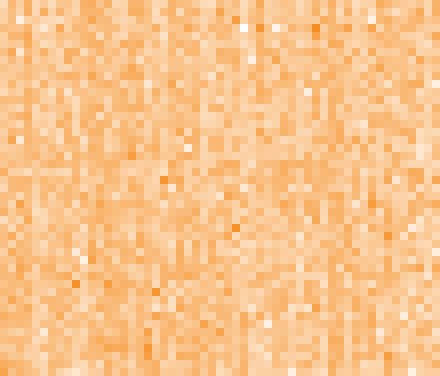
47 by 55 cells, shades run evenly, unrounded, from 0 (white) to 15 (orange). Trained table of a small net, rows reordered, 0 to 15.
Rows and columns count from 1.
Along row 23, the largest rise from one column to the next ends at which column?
21
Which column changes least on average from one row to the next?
5
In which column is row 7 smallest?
3
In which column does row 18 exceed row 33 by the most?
52
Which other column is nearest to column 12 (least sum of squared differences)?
42
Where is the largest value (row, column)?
4, 40
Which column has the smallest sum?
54
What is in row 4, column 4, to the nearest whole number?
10
